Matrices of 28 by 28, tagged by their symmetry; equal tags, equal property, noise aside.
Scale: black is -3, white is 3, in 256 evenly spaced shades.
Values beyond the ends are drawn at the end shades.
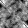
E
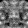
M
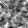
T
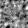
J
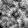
T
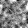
T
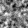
J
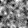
J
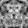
M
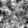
J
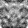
M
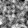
J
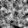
T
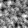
J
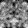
M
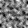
E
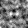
E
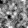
T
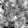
T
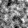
T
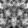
M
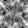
E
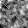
T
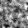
J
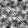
E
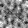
E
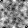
E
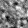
J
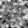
T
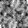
E
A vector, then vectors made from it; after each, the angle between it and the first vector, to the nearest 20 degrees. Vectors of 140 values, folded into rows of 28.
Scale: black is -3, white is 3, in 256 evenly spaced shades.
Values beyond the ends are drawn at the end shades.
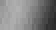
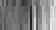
140 degrees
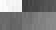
80 degrees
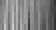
40 degrees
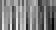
60 degrees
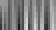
100 degrees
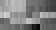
60 degrees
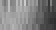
20 degrees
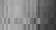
20 degrees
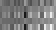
120 degrees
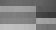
60 degrees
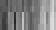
140 degrees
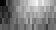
100 degrees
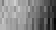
20 degrees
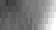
160 degrees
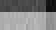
80 degrees
